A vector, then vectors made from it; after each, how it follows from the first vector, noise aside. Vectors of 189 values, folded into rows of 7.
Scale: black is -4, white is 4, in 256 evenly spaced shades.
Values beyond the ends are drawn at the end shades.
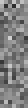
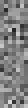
reversed.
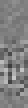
negated, partly zeroed.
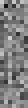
copied.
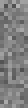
shrunk.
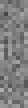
wrapped around, negated, shrunk.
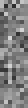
copied.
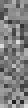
reversed.
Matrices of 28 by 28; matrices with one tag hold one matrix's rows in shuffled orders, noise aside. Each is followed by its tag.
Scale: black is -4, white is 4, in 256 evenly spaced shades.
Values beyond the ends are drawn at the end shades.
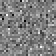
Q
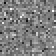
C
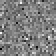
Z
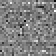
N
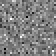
C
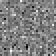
C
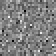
Q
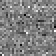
N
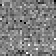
N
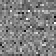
N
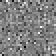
Q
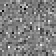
Q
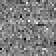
N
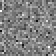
Z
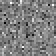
C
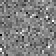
Z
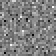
C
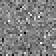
Q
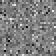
C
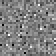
Q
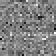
N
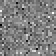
Z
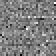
N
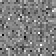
Q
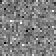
C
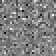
C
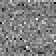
N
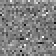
N
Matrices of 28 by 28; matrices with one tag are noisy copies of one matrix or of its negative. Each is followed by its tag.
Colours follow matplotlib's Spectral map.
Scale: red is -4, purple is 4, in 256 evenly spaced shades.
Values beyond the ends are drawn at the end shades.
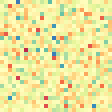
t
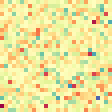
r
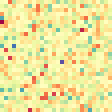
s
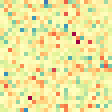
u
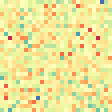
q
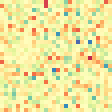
u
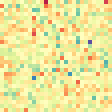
u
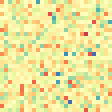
r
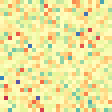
q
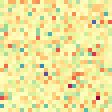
r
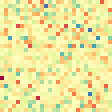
q
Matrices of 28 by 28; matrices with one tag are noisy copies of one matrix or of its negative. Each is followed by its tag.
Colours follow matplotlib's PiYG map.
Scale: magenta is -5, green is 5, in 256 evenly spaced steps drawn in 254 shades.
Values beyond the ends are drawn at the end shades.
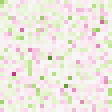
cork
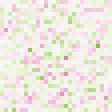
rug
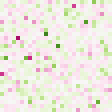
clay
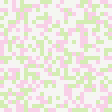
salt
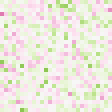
cork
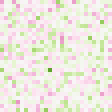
cork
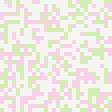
cork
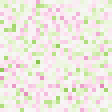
rug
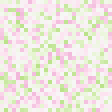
cork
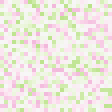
salt
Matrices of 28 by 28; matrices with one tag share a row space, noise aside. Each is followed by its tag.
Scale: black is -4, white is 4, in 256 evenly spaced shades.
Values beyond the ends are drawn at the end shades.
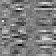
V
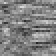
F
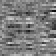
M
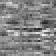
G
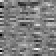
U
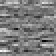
G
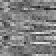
F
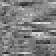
F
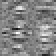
V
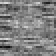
G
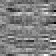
M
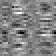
V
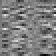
V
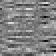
M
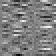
V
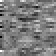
U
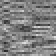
F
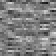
M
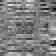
M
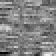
G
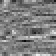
F
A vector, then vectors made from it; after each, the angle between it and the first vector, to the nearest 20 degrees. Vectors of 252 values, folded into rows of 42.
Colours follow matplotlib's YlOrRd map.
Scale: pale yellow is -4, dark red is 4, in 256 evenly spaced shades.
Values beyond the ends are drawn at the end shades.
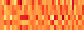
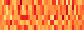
40 degrees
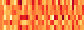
20 degrees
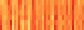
60 degrees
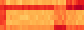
100 degrees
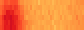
100 degrees
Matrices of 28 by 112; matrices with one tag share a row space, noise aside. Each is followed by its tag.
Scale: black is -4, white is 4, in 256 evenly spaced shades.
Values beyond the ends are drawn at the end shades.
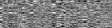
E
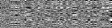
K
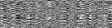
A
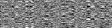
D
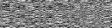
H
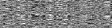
H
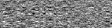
H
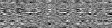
A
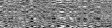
E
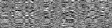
D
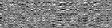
E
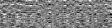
A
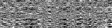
A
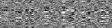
D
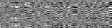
K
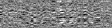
E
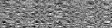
H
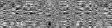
A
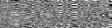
K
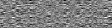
A
